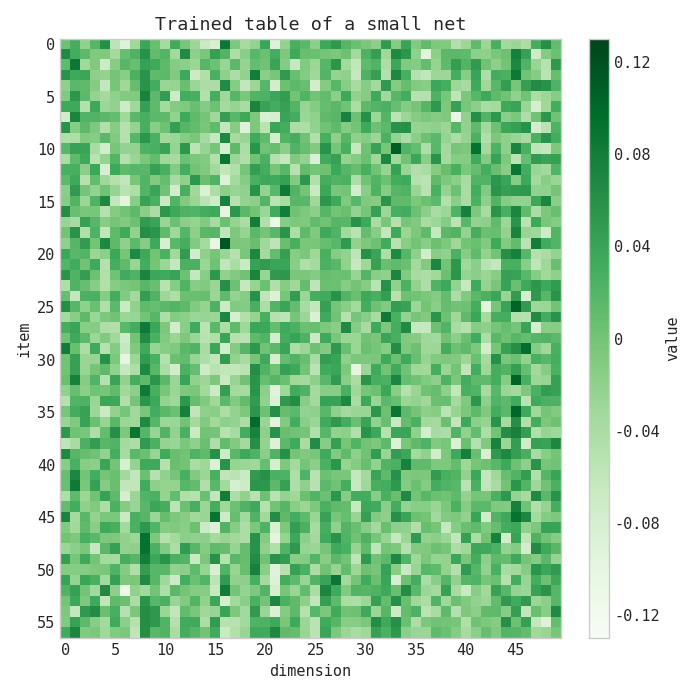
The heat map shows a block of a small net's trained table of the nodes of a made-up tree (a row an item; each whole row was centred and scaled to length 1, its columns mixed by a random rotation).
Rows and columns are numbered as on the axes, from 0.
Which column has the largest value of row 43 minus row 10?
16
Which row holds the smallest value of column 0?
7
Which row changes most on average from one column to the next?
10
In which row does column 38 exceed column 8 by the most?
52
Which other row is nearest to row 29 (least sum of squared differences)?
25
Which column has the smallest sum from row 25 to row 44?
6
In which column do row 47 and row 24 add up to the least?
21
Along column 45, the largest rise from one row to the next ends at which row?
12
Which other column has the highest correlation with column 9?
42
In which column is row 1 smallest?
36
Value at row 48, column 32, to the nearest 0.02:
0
